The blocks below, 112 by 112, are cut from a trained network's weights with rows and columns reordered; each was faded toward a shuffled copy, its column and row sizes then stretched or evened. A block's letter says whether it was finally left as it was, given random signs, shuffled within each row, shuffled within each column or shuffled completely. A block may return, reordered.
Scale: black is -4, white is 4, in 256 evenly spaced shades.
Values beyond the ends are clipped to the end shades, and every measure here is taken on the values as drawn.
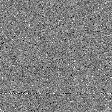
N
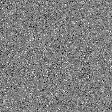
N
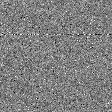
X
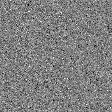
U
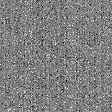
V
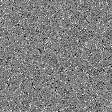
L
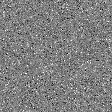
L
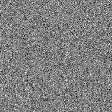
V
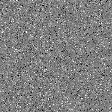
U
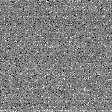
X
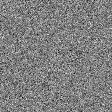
X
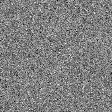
U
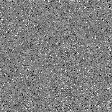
N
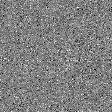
N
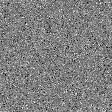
L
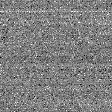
V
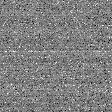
X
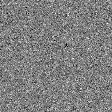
N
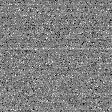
X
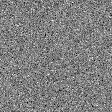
L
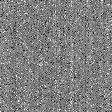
U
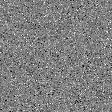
L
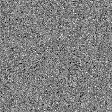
V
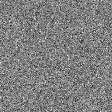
V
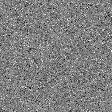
X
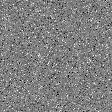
L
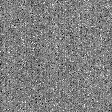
U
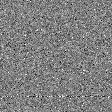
X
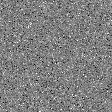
L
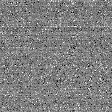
V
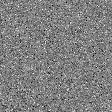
L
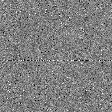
N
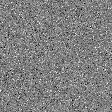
L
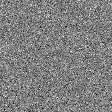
U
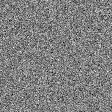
L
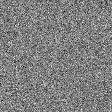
U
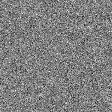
U
